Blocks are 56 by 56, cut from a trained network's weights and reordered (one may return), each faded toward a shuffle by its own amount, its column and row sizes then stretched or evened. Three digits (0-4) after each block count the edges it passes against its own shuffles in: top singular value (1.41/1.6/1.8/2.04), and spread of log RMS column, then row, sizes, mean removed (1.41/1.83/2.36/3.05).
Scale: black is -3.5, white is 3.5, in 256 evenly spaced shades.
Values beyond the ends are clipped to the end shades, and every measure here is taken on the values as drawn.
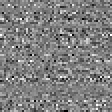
2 0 4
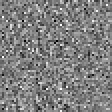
0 2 1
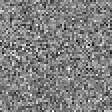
0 0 1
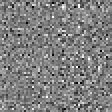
1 2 2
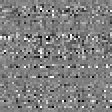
1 2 4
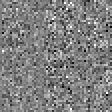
0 3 0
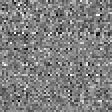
3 1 3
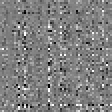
0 4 3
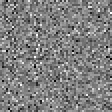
0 2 0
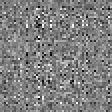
3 3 2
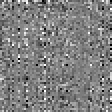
2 4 2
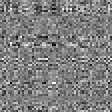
4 1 4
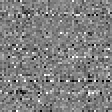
3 1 3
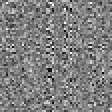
4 3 0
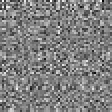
4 1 2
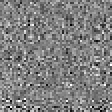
3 2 3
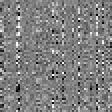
4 4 1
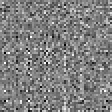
3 2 2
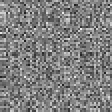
4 1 1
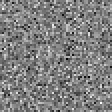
1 1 0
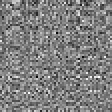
4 1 2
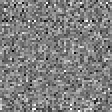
1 0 2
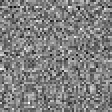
3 0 2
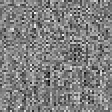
3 2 0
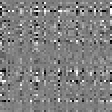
4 4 4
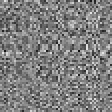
4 2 1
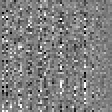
2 4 0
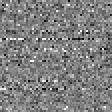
2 0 3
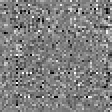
1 2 3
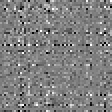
1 3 4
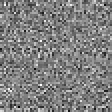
3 1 2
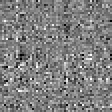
2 2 3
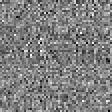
4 1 2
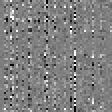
1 4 1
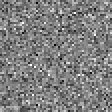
0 0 1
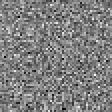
3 0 0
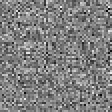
3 1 0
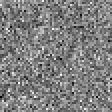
0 1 1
